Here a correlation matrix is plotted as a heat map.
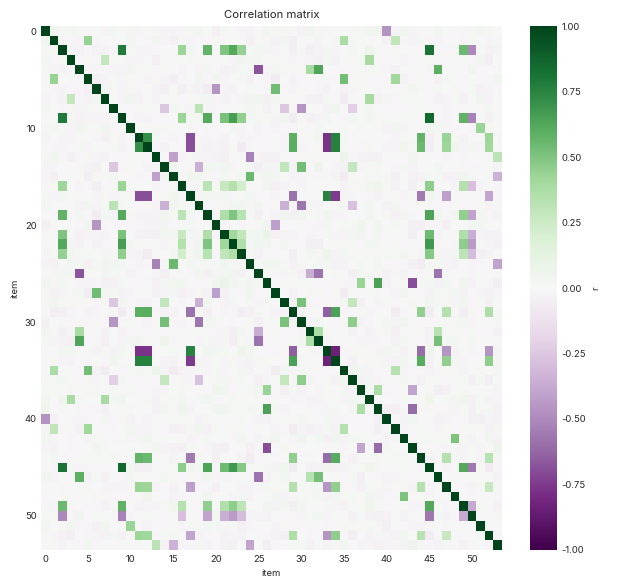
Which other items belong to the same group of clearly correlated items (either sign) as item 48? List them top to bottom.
42
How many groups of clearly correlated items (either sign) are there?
12
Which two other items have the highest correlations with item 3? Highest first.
38, 7
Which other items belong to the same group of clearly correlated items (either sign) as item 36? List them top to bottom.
8, 14, 18, 28, 30
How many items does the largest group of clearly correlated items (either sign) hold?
10
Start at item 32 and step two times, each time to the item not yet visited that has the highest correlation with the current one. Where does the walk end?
46
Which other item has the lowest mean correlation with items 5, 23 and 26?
43
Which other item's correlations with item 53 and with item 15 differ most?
24
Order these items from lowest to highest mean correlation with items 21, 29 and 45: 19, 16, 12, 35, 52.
35, 52, 12, 16, 19
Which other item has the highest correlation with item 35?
5
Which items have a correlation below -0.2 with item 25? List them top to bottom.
4, 31, 32, 46
